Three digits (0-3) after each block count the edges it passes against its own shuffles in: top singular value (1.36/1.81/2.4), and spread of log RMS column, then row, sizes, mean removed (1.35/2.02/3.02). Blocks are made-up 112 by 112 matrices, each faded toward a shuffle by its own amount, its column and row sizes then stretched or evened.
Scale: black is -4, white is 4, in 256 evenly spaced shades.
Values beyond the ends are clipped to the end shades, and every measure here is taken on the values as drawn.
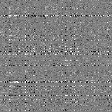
3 2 3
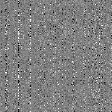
1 3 1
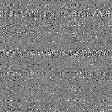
3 1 3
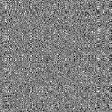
3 2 1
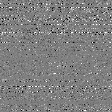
2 0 3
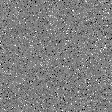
1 0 0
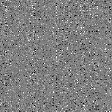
2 2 1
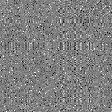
3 1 0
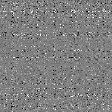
0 2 3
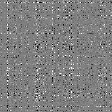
1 3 3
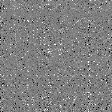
1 2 2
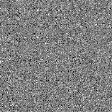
0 2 2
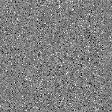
1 2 0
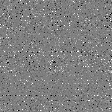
0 1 2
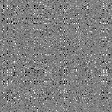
3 2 2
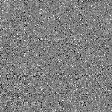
2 1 1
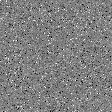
0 0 0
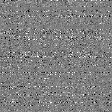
1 1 3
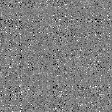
0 2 2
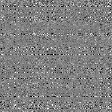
2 2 3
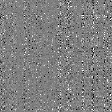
2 3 1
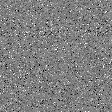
0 0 1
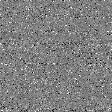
0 0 2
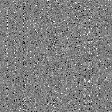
2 2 0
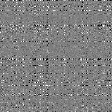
3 2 3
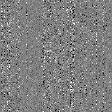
1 3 0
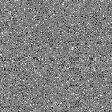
2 0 1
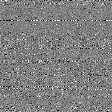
2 0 3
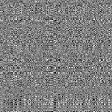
3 2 3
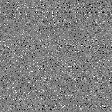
2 0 2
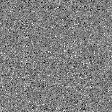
0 1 2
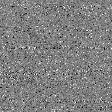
1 0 2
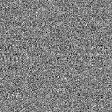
2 1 1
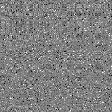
3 0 1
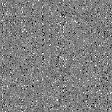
2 2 1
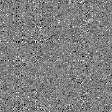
2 2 2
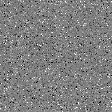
1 1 1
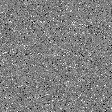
0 0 1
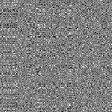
3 1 2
